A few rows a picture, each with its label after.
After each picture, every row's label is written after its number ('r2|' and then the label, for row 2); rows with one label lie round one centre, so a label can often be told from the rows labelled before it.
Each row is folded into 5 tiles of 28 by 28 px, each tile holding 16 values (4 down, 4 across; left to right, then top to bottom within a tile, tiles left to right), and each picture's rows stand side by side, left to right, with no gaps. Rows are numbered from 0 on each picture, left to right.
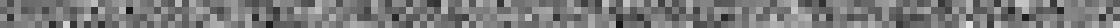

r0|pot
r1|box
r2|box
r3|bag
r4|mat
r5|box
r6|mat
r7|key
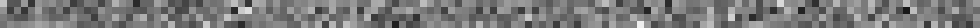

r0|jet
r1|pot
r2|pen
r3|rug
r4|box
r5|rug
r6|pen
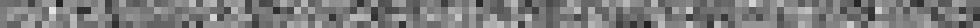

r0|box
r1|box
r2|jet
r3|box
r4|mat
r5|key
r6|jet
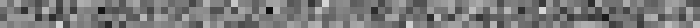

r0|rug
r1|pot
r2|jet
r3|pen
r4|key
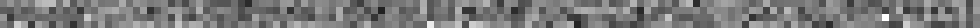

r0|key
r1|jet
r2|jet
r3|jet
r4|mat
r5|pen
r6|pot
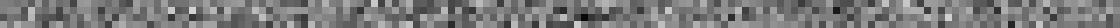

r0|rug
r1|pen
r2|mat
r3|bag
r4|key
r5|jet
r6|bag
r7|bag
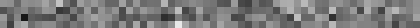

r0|key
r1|jet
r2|pen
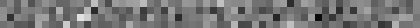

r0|pot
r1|rug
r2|rug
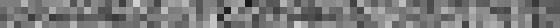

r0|pen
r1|box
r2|key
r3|box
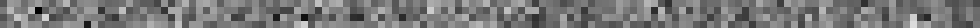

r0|pen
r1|jet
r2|key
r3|pen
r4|pot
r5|bag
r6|box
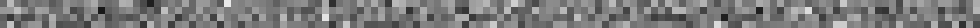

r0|mat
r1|bag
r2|pot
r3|pen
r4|pen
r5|key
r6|rug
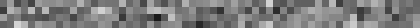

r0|key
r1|mat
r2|box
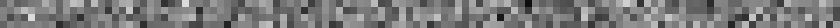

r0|mat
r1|mat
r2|pot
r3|box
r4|bag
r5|bag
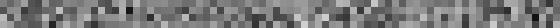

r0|pot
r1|pen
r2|pen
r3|box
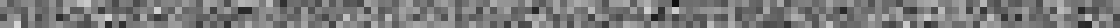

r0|rug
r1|mat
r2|bag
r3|rug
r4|pen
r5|mat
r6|pot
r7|rug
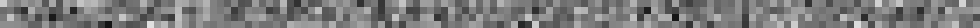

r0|rug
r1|jet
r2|jet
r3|rug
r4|box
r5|box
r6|key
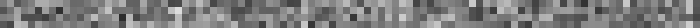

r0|key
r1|jet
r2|bag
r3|rug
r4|mat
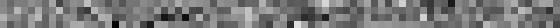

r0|box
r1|key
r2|key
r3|pot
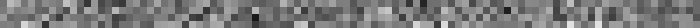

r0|pen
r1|pen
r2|key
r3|bag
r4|jet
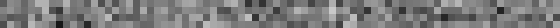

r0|mat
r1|box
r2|box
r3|key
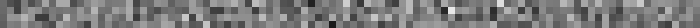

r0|bag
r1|pot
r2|bag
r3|rug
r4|rug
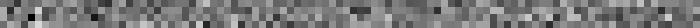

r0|jet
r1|bag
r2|box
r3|bag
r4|rug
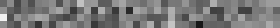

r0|pot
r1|mat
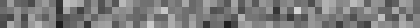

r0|mat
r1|mat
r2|mat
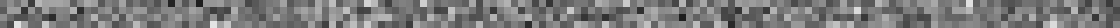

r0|key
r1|box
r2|box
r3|rug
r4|key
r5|key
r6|mat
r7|box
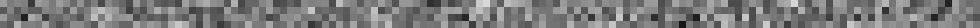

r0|key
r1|mat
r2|bag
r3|bag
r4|jet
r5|pot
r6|jet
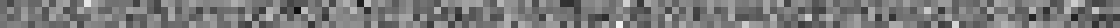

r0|bag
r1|rug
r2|bag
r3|key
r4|bag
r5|rug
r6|rug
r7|pen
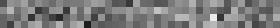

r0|pen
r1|box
